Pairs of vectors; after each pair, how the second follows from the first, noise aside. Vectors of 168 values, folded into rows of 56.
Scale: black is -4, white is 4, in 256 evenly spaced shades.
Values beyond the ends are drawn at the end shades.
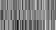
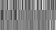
partly zeroed.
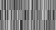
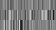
partly zeroed.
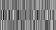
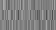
reversed, shrunk.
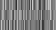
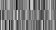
sign-scrambled.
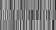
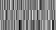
sign-scrambled.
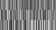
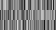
wrapped around, negated.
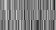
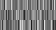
sign-scrambled.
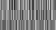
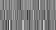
reversed, negated, partly zeroed.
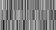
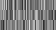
copied.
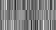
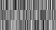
sign-scrambled.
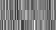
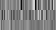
reversed, negated, partly zeroed.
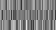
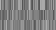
reversed, shrunk.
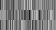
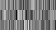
reversed.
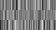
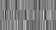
wrapped around, partly zeroed.
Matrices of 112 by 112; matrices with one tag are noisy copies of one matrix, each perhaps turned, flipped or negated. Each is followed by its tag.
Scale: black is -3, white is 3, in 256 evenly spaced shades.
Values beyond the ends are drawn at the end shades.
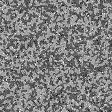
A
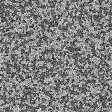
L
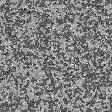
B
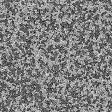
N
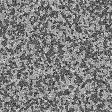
L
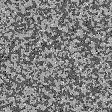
L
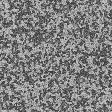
B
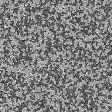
A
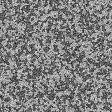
L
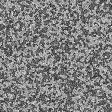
A
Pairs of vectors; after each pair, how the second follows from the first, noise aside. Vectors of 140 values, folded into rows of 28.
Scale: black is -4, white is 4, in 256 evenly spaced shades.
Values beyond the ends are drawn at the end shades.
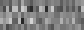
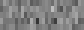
reversed, shrunk.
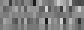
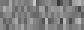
negated, shrunk.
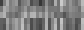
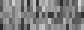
reversed, negated.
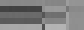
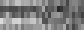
wrapped around, negated.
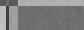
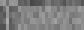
negated, shrunk.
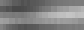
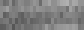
wrapped around, shrunk.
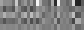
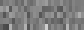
reversed, shrunk.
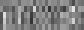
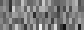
wrapped around, negated.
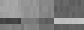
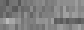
negated, shrunk.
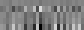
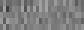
wrapped around, shrunk.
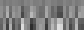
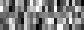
wrapped around, scaled up.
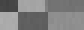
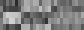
wrapped around, negated.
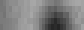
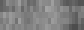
wrapped around, shrunk.
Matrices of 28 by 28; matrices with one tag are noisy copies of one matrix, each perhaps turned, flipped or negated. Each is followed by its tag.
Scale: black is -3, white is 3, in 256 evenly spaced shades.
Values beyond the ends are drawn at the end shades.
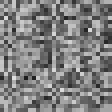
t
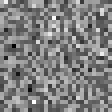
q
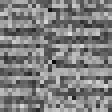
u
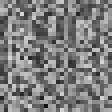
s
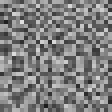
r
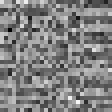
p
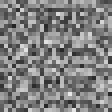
s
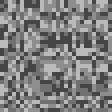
t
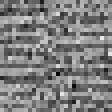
u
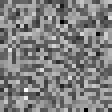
q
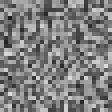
q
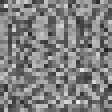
s
